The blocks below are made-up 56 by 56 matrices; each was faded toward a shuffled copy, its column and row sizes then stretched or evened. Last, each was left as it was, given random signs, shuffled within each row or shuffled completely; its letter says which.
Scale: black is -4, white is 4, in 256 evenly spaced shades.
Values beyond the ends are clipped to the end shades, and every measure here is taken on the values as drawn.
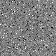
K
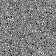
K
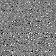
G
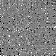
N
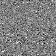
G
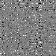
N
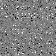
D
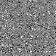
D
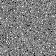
K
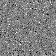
K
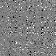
N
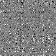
D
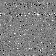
G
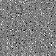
N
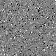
K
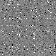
D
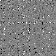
D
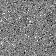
K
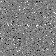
G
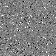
G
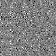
N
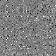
N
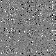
D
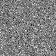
K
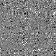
N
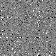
D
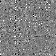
D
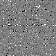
N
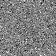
K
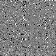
D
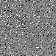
D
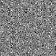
N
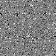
D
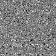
G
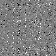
D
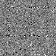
D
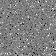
G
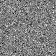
K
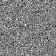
G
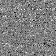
G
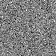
K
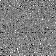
G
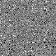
D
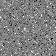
K
